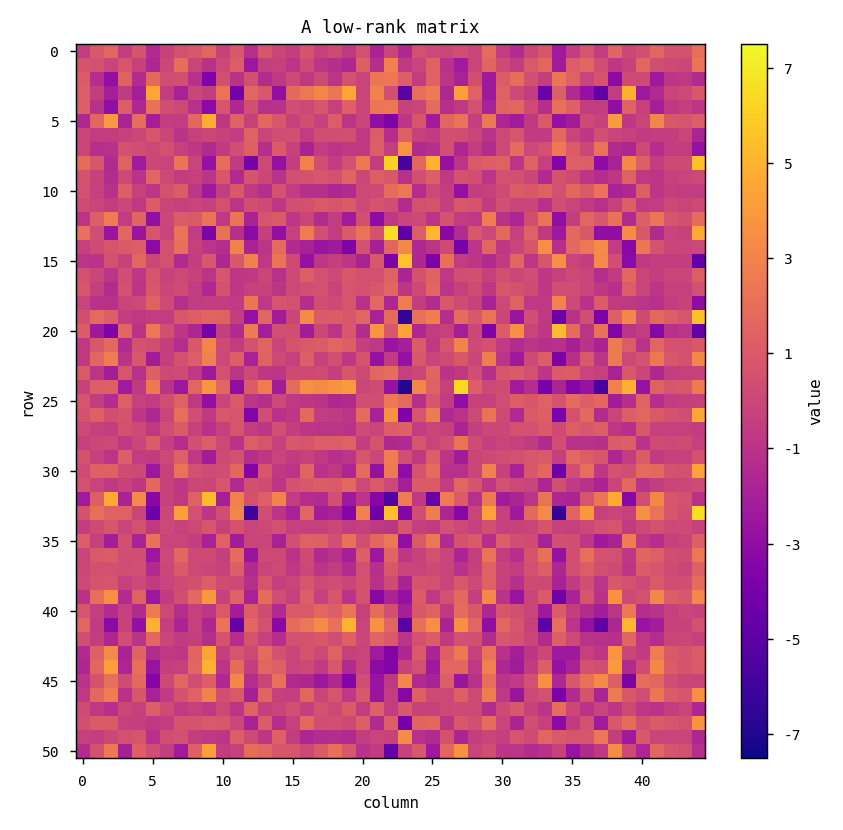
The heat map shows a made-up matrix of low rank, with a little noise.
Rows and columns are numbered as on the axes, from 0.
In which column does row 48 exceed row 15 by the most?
44
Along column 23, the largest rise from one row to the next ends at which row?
20
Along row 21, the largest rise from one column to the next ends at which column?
38
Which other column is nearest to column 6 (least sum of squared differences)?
32
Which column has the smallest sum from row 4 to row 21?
9
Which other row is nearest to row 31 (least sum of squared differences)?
11
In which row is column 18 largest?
24
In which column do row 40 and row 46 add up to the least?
23
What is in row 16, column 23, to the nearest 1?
-2
